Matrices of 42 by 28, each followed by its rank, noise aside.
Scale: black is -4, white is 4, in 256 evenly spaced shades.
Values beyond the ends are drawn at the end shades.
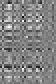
two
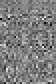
six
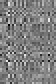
three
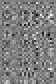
four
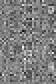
six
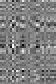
two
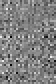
four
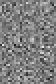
six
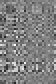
three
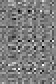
four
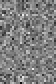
six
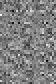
six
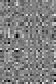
three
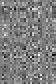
four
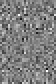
six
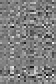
four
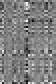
two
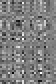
three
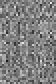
six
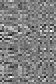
four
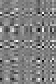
two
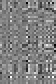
three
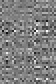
three
